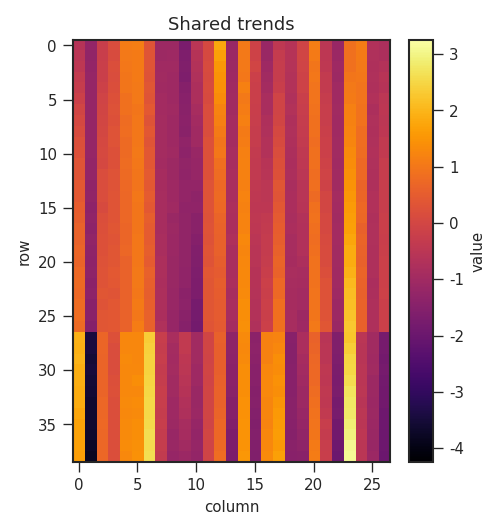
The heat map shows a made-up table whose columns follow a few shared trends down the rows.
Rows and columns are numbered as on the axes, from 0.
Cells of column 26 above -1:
27
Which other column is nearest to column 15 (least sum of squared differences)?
19
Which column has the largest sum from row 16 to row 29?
23
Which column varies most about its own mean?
1
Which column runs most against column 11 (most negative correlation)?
4
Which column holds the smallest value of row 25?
10
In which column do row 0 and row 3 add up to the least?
9
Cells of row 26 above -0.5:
16
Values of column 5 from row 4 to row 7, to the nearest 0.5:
1 1 1 1
